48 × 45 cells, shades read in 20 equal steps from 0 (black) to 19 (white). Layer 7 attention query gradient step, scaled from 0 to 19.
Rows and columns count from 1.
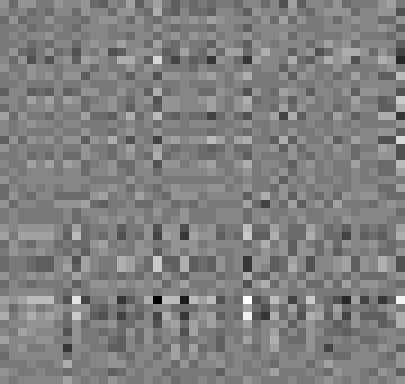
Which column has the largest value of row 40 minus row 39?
28
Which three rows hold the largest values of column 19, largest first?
38, 40, 30
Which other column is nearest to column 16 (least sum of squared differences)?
12
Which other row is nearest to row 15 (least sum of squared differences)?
19
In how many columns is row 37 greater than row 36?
16
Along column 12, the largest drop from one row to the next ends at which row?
26
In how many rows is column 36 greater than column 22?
17
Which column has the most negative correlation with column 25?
31
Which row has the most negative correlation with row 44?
46
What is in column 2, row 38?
11
